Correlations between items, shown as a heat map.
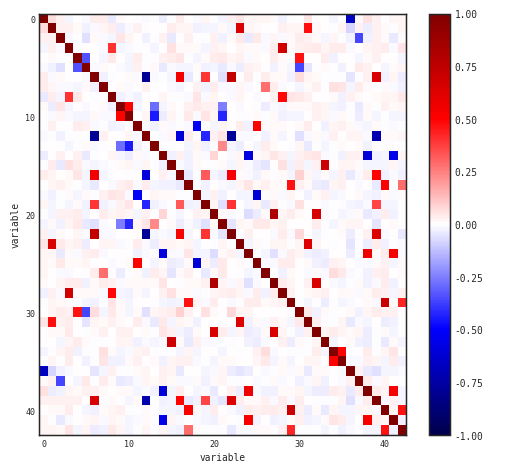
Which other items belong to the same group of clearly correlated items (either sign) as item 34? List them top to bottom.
35
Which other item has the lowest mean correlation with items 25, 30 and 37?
18
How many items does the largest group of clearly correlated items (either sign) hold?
6
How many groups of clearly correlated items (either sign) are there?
14
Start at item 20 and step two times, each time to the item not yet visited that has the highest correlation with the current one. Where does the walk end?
32
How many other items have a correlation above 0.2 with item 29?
3
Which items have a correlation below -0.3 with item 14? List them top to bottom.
24, 38, 41
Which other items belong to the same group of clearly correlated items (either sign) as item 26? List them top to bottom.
7
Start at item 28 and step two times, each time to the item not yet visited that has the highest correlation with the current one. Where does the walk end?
8
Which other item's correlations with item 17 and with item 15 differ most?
33
